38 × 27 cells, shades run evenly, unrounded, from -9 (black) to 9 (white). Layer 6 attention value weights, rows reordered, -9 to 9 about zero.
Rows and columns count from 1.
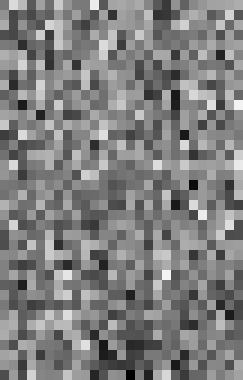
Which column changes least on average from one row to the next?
15
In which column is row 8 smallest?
20
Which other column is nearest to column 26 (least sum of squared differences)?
14
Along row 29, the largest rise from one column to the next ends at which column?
4
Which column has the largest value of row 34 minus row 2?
18
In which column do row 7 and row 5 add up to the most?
12
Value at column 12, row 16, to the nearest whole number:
3
